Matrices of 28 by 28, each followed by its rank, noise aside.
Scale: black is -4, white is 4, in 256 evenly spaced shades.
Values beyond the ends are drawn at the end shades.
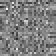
five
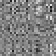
four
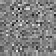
five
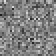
six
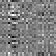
three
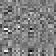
four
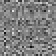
five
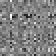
three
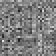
six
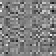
three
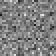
five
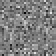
five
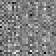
five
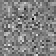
six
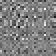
three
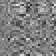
three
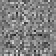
six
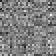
four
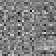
four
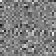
five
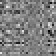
three
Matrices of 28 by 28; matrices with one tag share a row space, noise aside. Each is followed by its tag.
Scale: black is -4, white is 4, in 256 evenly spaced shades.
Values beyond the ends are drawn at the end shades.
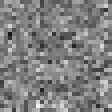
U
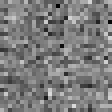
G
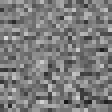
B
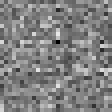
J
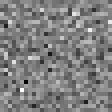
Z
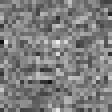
J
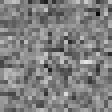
G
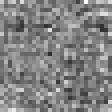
B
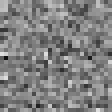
G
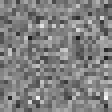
U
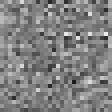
B
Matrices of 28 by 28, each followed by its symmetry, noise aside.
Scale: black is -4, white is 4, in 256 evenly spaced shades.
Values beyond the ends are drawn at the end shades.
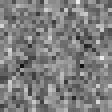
same after a half turn.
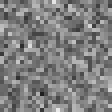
same after a half turn.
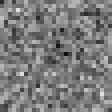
symmetric across the other diagonal.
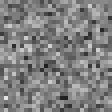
same after a half turn.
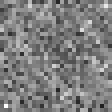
symmetric across the other diagonal.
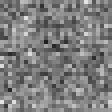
mirrored left to right.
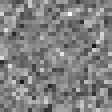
symmetric across the other diagonal.
